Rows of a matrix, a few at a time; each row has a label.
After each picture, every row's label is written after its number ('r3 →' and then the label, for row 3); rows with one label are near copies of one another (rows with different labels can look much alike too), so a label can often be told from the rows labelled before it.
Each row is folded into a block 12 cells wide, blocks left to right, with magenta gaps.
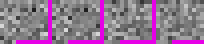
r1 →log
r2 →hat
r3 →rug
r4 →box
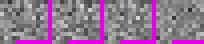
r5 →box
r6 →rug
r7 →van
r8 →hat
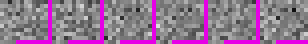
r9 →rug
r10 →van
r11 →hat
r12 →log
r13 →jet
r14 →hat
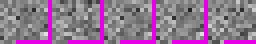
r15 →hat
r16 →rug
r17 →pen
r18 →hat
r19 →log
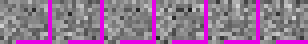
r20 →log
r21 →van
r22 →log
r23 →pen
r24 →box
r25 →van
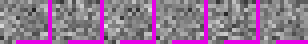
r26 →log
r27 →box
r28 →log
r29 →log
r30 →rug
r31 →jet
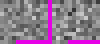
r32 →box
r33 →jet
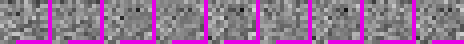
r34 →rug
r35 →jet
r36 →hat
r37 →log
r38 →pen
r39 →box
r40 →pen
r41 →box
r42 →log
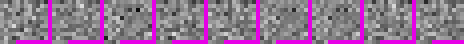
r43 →jet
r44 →box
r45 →hat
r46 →jet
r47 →rug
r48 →hat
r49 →hat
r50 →box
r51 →rug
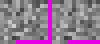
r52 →jet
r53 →jet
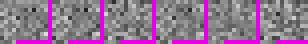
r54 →hat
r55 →hat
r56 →box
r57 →pen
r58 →box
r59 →van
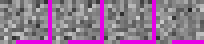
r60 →jet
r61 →jet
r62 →van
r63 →pen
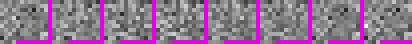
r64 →pen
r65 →jet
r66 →van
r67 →rug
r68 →van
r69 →box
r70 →pen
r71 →log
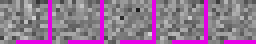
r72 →van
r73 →box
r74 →hat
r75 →jet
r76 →box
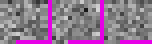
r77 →rug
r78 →pen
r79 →van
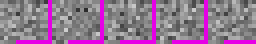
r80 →rug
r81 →hat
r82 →van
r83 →jet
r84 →rug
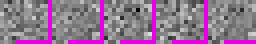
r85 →box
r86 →log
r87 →pen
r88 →jet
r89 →pen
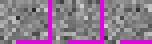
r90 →hat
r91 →box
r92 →log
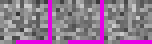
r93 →van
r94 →box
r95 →van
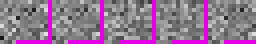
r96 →log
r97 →log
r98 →rug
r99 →van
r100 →hat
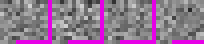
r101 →box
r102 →rug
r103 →box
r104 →hat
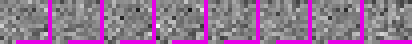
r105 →log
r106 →box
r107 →hat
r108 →log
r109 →jet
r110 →rug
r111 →hat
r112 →jet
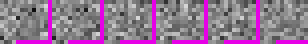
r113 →pen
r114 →log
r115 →van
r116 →box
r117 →jet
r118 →box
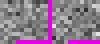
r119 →rug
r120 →log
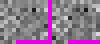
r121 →hat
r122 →pen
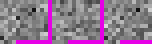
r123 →pen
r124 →rug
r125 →log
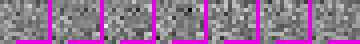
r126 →van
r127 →log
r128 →log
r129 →pen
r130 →van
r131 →box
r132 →van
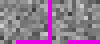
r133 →log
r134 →van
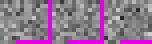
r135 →jet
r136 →box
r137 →pen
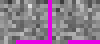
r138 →box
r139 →box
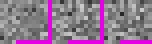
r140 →log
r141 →rug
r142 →van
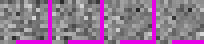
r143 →van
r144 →box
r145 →hat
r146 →hat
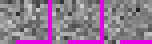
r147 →rug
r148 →box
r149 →log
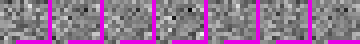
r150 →box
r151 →pen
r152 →log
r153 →hat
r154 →box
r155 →van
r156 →pen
